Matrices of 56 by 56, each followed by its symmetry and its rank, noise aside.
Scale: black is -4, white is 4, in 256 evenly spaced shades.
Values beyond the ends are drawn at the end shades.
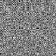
no symmetry, rank eight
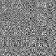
no symmetry, rank seven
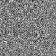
no symmetry, rank seven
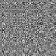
antisymmetric, rank six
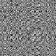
symmetric, rank six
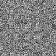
no symmetry, rank eight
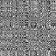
no symmetry, rank six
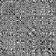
symmetric, rank six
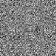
no symmetry, rank seven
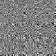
antisymmetric, rank six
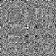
symmetric, rank seven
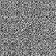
no symmetry, rank seven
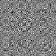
symmetric, rank six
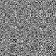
no symmetry, rank eight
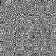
no symmetry, rank eight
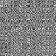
no symmetry, rank six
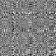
antisymmetric, rank six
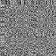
no symmetry, rank eight
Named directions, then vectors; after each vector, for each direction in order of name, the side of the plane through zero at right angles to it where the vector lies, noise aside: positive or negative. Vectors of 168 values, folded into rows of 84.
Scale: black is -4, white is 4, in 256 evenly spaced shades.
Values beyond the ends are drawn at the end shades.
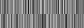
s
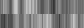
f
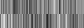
negative, negative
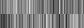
positive, positive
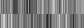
negative, negative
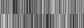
negative, negative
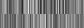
positive, negative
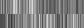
positive, positive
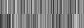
positive, negative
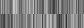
positive, positive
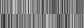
positive, positive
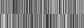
negative, negative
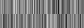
positive, positive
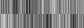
negative, negative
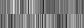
positive, positive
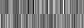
negative, positive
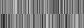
positive, positive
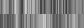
positive, negative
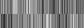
positive, positive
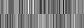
positive, negative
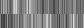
positive, positive
